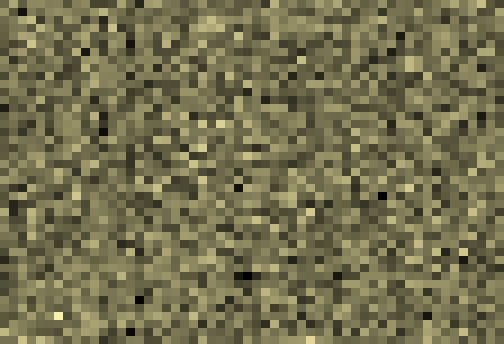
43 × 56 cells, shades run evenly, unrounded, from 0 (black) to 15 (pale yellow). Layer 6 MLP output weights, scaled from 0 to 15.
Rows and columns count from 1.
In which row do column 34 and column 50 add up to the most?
8
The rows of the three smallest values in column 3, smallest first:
2, 24, 17
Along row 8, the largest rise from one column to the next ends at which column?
34
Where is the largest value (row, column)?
40, 7
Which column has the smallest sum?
15
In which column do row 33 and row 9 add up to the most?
46
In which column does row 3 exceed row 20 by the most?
43
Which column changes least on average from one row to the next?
13
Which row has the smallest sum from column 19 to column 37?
35
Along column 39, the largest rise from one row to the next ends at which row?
23
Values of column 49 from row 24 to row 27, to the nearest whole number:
3 4 10 4
